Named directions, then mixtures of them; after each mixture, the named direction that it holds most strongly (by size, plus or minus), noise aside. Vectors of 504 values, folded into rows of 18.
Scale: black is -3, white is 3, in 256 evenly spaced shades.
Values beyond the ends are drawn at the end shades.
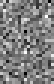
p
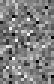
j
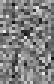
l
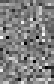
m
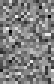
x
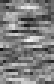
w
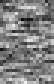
w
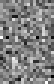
m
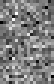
j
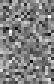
x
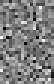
m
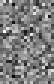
l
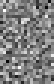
p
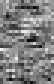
w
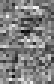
l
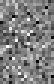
j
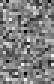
p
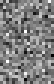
p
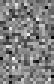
j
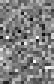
m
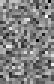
p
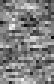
w
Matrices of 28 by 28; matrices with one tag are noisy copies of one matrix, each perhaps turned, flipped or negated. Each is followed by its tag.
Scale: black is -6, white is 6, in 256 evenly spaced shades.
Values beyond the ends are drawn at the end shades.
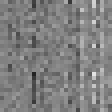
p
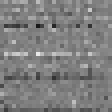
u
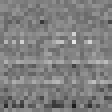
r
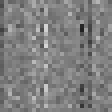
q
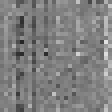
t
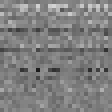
r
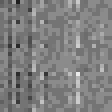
p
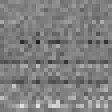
r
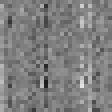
q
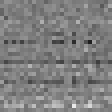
r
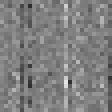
q
